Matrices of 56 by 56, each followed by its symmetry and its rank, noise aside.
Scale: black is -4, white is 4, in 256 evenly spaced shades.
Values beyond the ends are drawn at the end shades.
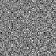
no symmetry, rank seven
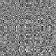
no symmetry, rank six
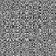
antisymmetric, rank six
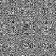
no symmetry, rank six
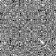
symmetric, rank six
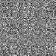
no symmetry, rank seven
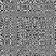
no symmetry, rank five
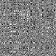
no symmetry, rank six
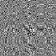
no symmetry, rank five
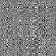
no symmetry, rank five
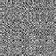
antisymmetric, rank six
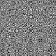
symmetric, rank five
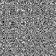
no symmetry, rank seven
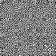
symmetric, rank seven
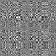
no symmetry, rank six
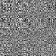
no symmetry, rank five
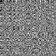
symmetric, rank seven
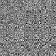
no symmetry, rank seven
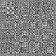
symmetric, rank seven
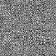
no symmetry, rank seven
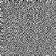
no symmetry, rank five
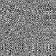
no symmetry, rank seven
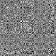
symmetric, rank six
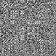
symmetric, rank seven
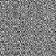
no symmetry, rank six
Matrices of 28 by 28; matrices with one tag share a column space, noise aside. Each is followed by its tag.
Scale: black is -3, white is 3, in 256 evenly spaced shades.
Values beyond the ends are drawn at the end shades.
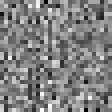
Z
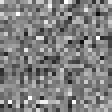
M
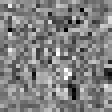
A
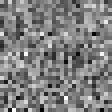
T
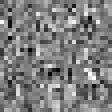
A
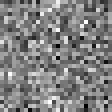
M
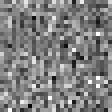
T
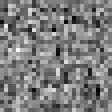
A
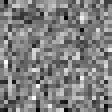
Z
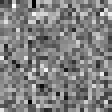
Z
